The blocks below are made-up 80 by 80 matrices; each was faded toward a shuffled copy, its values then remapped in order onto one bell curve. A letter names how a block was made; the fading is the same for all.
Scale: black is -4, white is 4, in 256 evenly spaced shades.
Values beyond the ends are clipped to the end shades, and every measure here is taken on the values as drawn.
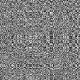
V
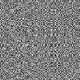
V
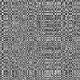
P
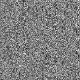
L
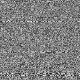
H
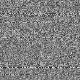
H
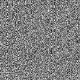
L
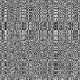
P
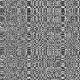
P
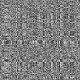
V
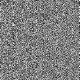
L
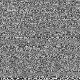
H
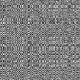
P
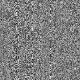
L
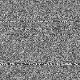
H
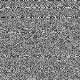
H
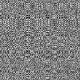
V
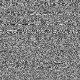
H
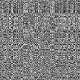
V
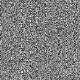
L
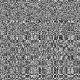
V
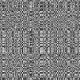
P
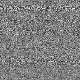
H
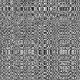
P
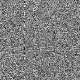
L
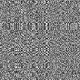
V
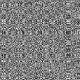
V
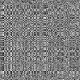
P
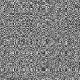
V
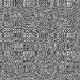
V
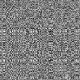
V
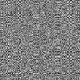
V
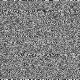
H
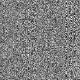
L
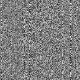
L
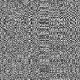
V
